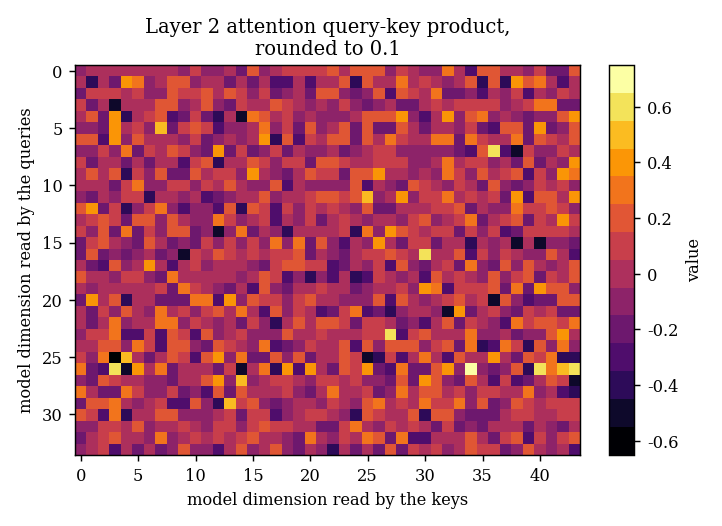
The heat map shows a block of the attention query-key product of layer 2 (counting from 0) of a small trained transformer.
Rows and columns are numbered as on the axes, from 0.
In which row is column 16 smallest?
21
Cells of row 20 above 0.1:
13
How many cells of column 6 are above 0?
9
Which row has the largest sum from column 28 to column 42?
26
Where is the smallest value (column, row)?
3, 25
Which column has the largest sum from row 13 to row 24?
42
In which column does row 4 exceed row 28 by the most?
43
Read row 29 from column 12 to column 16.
-0.4 0.5 0.1 0.2 -0.1
